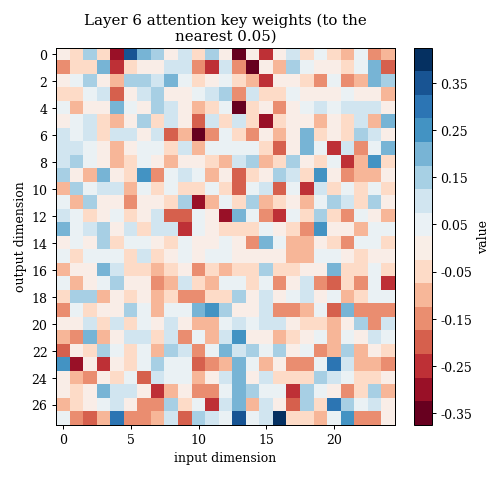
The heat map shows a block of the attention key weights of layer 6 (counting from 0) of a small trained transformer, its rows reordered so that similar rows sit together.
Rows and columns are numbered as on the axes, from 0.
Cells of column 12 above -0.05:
20
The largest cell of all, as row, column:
27, 16
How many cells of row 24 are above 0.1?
2
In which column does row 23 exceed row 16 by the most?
0
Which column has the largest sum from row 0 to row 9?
6
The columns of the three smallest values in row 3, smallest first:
4, 13, 24
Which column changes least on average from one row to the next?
17
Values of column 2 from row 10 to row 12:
0.05 0.15 -0.05
